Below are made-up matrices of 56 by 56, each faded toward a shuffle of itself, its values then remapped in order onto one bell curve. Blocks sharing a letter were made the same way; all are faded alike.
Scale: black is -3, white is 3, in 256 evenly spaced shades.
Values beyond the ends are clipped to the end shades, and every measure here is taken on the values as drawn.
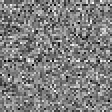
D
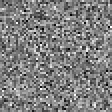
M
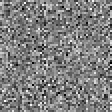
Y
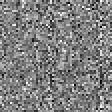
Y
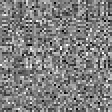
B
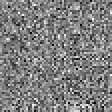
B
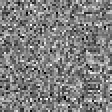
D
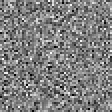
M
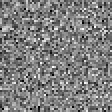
D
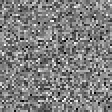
D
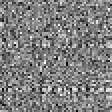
D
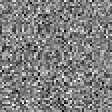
B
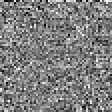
D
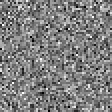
M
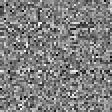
D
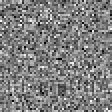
M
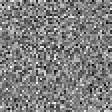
D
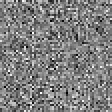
B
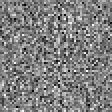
Y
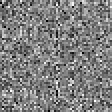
Y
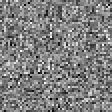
M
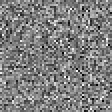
Y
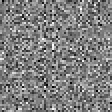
B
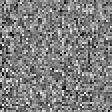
Y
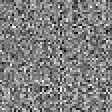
B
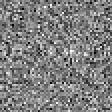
B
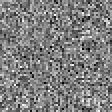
Y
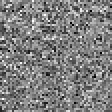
M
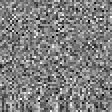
B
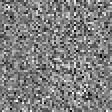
Y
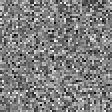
M
